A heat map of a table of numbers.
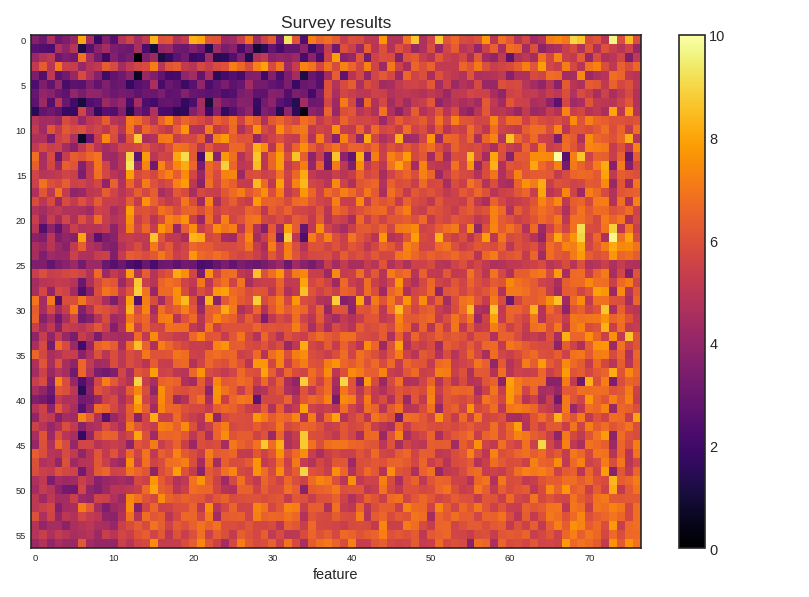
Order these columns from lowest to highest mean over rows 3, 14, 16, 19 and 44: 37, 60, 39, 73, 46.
73, 37, 60, 39, 46
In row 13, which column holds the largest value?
66
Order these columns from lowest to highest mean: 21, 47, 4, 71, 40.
4, 21, 40, 47, 71
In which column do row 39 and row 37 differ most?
6
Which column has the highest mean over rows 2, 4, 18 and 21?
69
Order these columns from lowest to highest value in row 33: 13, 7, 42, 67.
7, 42, 13, 67
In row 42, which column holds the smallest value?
9
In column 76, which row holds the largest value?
42
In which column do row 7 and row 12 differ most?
28
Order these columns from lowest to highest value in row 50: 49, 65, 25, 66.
25, 49, 66, 65
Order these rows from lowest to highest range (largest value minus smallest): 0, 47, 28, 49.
47, 49, 28, 0
